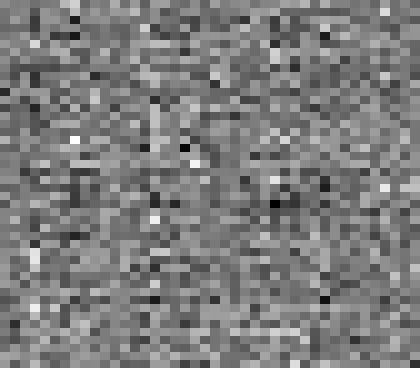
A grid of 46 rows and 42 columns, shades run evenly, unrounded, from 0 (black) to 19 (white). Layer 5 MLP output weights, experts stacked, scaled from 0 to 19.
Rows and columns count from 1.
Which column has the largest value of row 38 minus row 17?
4
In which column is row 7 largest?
28
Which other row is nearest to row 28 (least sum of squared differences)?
20
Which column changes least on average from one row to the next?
23
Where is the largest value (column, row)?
8, 18
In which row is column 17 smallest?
5
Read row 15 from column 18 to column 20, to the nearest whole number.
9 12 11
